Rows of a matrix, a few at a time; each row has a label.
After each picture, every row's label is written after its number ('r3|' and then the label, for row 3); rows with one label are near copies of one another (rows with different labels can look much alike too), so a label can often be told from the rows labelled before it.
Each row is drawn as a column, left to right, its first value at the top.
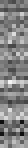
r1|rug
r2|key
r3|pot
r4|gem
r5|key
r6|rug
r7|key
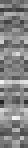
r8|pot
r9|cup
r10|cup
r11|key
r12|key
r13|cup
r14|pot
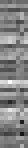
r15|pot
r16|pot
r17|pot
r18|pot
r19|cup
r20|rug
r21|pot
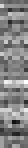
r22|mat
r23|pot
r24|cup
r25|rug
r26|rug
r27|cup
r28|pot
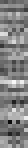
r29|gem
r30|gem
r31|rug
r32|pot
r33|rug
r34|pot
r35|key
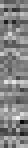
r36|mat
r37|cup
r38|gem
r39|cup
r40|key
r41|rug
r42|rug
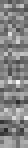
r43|rug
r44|mat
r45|gem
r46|key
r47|pot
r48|mat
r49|key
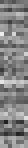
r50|gem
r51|rug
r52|cup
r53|gem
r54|rug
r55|rug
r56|key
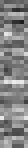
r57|key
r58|gem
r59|gem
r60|cup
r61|cup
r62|cup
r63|key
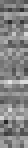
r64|key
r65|rug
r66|cup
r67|gem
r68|key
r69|cup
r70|gem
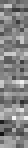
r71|rug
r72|mat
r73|mat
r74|key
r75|cup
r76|pot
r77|key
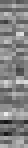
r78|rug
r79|rug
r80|rug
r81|mat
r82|gem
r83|gem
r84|rug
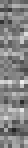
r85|cup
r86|key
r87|cup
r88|mat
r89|mat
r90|pot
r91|gem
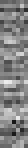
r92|cup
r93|pot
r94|pot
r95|rug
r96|key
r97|mat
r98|cup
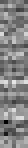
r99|gem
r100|rug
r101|mat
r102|pot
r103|key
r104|key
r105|gem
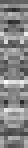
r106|gem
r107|pot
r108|cup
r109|cup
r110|cup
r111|pot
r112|gem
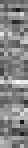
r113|gem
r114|key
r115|gem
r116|cup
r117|cup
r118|rug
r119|pot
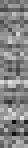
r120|cup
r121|key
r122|pot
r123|rug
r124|gem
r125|key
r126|rug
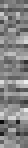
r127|rug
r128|mat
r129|key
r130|key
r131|rug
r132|pot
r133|pot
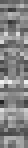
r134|pot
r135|gem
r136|cup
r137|cup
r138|gem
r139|mat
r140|pot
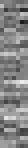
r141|mat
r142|key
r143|key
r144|key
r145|pot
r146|cup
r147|cup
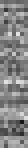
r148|mat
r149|cup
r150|gem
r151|mat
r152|gem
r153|rug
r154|key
